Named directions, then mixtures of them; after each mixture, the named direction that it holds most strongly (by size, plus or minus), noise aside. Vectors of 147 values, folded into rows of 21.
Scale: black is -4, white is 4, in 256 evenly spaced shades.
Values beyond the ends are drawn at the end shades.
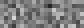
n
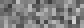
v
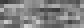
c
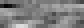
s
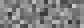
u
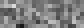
n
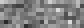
c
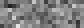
u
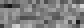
s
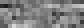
s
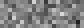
u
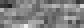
s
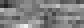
s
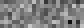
u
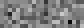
u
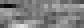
s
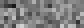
n
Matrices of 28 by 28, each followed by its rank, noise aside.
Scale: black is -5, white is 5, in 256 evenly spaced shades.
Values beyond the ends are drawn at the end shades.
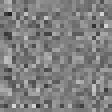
four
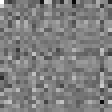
four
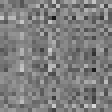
three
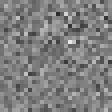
eight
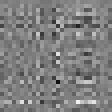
three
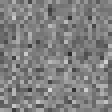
six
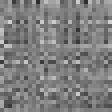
three
